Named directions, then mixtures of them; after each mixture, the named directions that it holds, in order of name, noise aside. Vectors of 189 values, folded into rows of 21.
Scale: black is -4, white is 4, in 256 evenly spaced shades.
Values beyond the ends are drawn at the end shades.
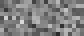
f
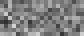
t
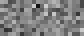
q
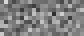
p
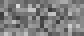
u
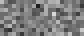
q.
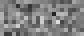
p, u.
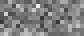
q, t, u.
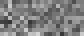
t.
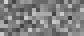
p.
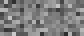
p, q, t.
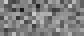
f, p, q.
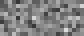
f, t.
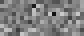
p, q.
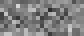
t, u.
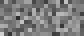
f, p.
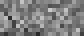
f, t, u.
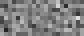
f, q, t.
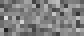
f, q.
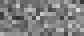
p, q, u.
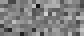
q.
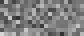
p, t, u.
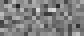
p, q, u.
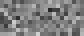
q, t, u.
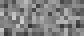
f, q, u.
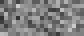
f, t, u.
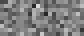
f, q.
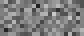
q.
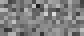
q.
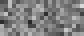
f, q, t.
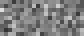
q, t.
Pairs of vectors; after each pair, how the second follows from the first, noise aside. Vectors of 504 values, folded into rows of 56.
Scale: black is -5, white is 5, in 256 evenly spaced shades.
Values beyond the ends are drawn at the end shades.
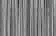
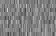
wrapped around, negated, partly zeroed.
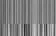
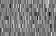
shuffled.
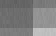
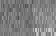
partly zeroed.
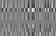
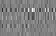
partly zeroed.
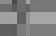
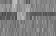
negated, partly zeroed.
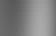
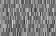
shuffled.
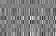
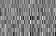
negated.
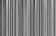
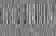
wrapped around, negated, partly zeroed.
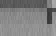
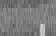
wrapped around, negated, partly zeroed.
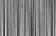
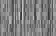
wrapped around.
